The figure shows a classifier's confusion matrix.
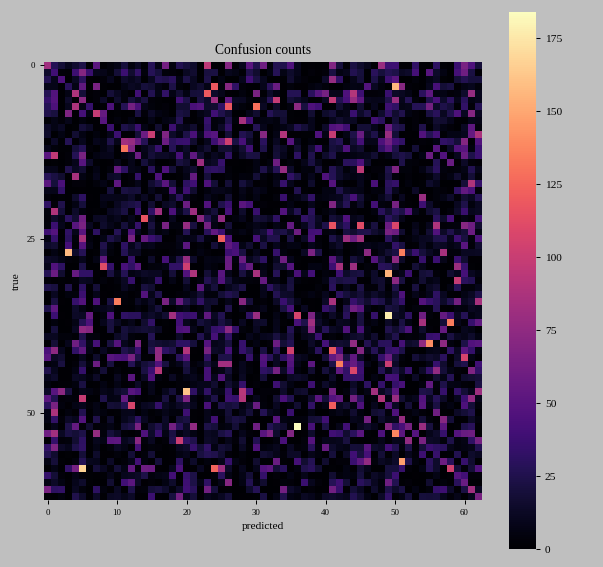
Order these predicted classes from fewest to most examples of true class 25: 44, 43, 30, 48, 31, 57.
48, 31, 57, 30, 44, 43
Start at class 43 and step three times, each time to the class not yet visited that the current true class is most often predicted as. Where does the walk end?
26
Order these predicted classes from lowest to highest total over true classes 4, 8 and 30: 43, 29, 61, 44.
29, 43, 61, 44
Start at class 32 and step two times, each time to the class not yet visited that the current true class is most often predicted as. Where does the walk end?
14
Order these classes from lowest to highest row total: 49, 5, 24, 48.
49, 24, 5, 48
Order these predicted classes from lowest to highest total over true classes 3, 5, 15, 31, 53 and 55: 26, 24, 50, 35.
35, 26, 24, 50
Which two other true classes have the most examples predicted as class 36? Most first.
52, 6
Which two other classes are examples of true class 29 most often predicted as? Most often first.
8, 20
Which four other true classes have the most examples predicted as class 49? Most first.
36, 30, 43, 10
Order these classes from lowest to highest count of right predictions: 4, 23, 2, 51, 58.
2, 23, 51, 4, 58
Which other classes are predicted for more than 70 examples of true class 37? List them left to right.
38, 54, 58
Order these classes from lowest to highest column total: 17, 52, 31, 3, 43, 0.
52, 3, 17, 31, 43, 0
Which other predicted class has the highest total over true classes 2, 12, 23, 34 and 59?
41
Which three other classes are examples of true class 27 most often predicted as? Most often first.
3, 51, 57
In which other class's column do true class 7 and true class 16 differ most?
4
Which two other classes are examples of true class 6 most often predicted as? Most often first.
30, 26
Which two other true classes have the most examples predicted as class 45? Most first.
23, 15
